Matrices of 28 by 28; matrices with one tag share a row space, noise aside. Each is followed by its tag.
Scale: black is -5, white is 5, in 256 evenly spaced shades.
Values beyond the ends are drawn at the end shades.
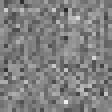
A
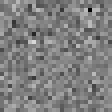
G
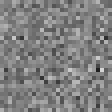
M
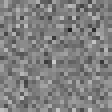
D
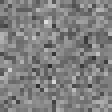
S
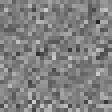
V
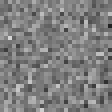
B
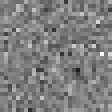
B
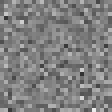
A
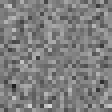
V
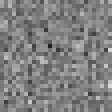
B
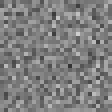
M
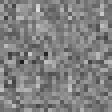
V
